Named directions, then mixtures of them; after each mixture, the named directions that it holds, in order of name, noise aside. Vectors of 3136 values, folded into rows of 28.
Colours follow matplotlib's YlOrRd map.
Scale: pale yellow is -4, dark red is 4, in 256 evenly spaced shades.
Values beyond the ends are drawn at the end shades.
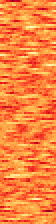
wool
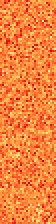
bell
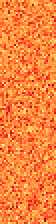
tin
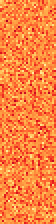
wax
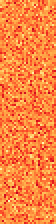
wax.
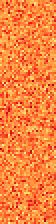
tin.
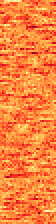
bell, wool.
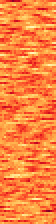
wool.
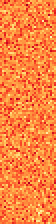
bell.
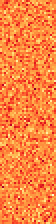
bell, tin.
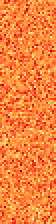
bell, wax.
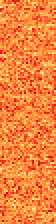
wax, wool.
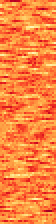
wool.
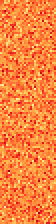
bell, wax.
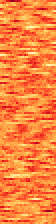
wool.
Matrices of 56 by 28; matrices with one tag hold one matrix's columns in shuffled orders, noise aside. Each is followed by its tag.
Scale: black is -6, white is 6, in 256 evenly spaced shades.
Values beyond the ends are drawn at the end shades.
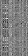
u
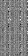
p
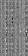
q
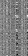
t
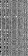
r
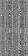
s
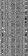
q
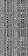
u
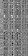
t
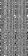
t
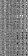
t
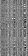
u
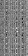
q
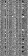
r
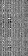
u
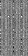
r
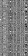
p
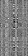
u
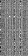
r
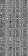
u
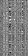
p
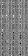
t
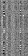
s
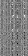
t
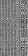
u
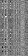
r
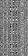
p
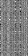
p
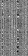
r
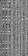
p
